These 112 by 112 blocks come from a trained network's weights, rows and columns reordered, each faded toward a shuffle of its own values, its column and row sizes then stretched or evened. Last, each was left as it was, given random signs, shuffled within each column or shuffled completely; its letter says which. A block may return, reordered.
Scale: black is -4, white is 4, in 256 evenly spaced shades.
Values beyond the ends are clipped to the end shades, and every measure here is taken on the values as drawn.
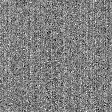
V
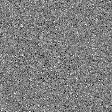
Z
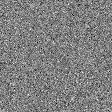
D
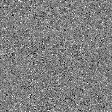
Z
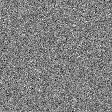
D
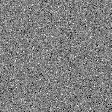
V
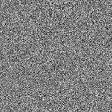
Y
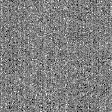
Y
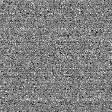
Y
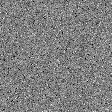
D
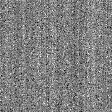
V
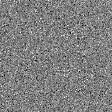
Z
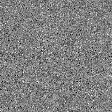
Z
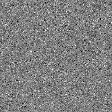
Z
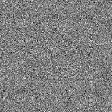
Y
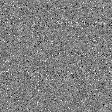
Z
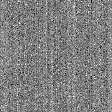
V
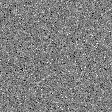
D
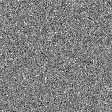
D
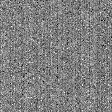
V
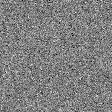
D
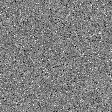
D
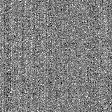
V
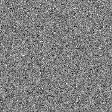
Z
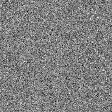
V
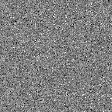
Z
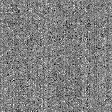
Y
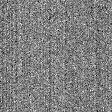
V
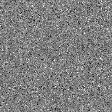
Z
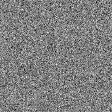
V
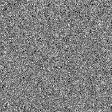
Y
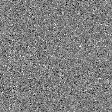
Z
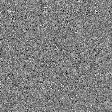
Z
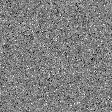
D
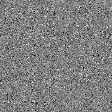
Z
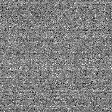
Y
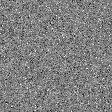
D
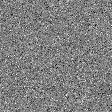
D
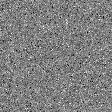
D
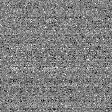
Y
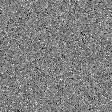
D
